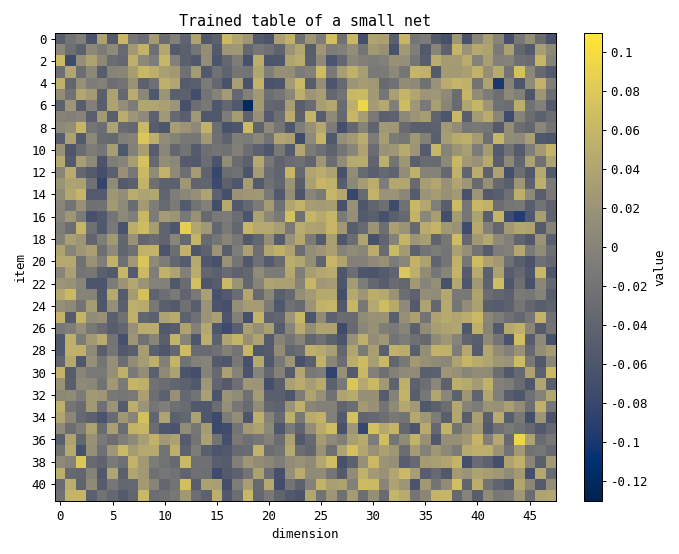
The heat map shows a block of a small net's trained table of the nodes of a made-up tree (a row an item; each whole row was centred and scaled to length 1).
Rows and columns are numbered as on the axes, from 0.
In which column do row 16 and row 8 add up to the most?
8
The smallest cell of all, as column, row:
18, 6
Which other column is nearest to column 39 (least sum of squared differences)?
3
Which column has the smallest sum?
15
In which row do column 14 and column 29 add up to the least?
0
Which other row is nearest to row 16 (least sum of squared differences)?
12
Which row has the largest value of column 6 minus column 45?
21
